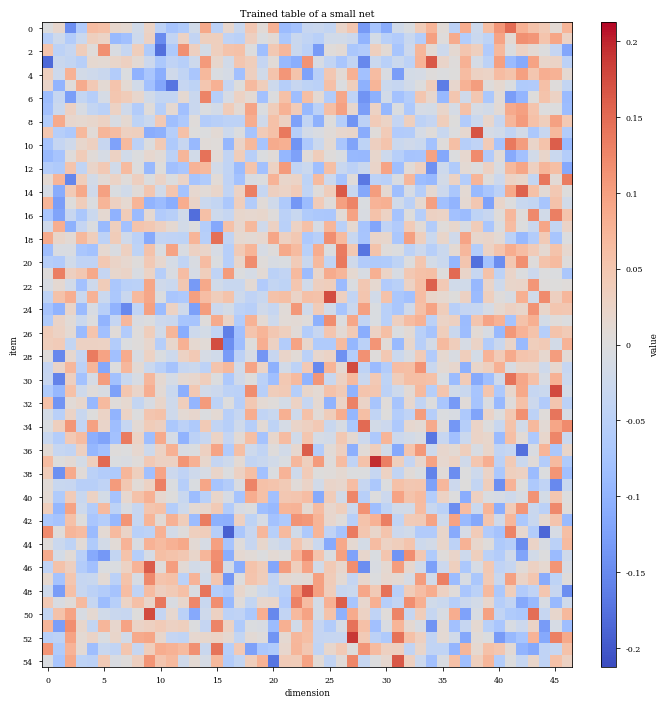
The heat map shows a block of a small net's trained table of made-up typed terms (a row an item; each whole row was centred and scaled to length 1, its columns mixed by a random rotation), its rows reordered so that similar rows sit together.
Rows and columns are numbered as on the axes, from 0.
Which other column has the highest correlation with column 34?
14
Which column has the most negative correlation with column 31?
20
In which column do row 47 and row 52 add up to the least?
44
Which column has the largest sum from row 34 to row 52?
23
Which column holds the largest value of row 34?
28
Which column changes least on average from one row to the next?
17
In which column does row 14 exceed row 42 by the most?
42
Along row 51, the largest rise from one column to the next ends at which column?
2
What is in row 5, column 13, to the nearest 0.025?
-0.05
